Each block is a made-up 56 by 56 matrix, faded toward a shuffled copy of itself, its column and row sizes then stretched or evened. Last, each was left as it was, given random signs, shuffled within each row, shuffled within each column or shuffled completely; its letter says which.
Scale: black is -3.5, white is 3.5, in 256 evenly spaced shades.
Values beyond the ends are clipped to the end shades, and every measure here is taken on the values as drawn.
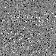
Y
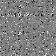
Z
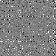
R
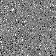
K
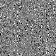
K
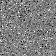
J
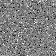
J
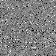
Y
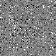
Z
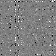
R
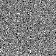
K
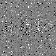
Z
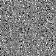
K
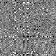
R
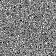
J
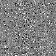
Z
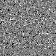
Y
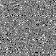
Y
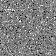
J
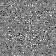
Y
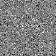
Z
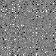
R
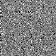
Z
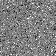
J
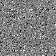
Z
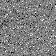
J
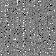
K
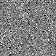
K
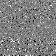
Y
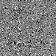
Z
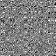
R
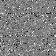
Y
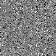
K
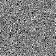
K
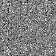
K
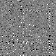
Z
